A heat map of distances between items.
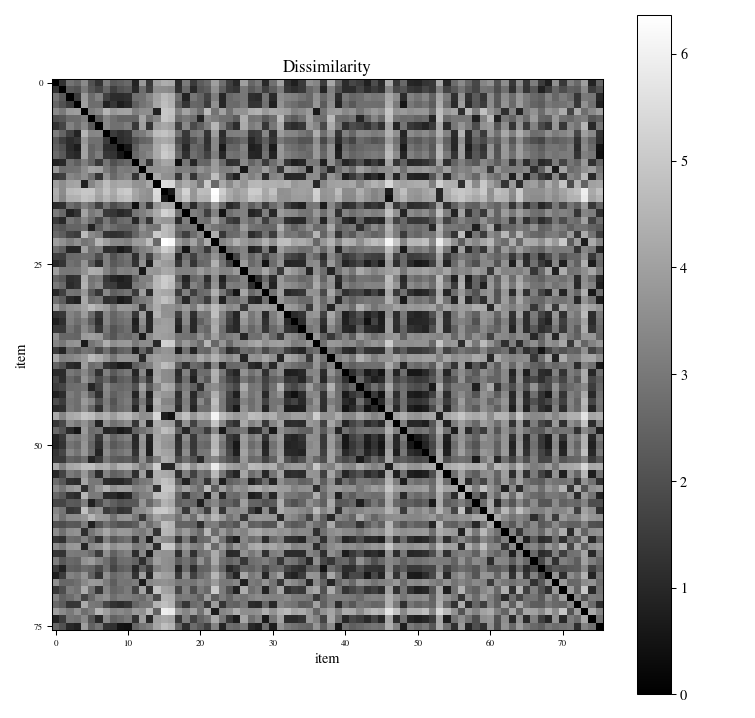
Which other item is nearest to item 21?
57
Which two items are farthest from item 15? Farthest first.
22, 73
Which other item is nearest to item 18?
23
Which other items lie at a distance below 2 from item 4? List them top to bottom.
14, 36, 56, 62, 64, 71
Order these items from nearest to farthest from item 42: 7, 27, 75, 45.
45, 75, 27, 7
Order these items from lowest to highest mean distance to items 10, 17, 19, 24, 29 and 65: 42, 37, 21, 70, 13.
37, 13, 70, 42, 21
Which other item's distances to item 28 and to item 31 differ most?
59
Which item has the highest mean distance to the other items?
15
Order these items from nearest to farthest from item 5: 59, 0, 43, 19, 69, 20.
20, 0, 43, 19, 59, 69
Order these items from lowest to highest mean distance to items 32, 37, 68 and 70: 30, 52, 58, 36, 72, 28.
52, 58, 72, 30, 28, 36
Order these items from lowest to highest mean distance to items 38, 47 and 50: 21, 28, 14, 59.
21, 28, 59, 14
